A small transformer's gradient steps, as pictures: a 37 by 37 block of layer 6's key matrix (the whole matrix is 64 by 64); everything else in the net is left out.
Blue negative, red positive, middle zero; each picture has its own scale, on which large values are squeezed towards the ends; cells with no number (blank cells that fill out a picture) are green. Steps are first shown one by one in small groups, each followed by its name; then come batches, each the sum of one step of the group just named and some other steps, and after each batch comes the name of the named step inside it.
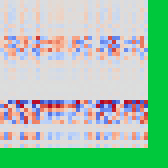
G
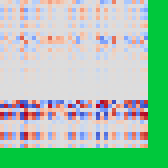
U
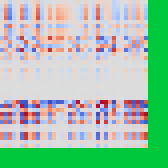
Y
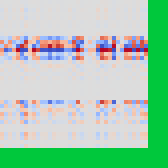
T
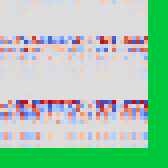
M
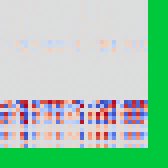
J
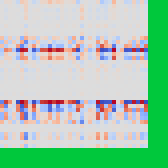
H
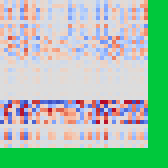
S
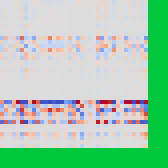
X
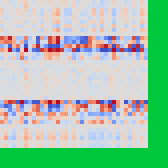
H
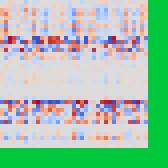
S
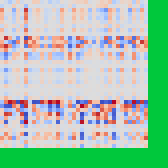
J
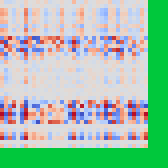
U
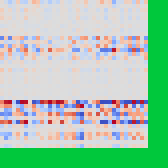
J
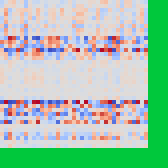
T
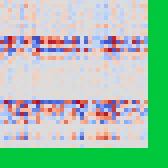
S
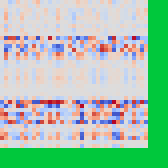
J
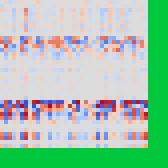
G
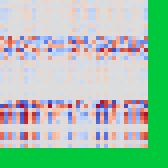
U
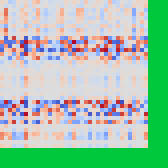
T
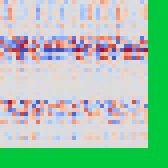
T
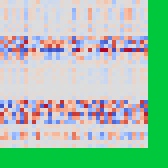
T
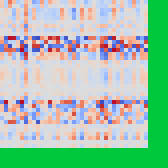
H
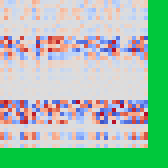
G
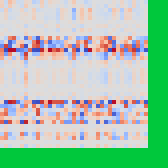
J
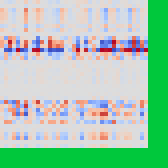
T
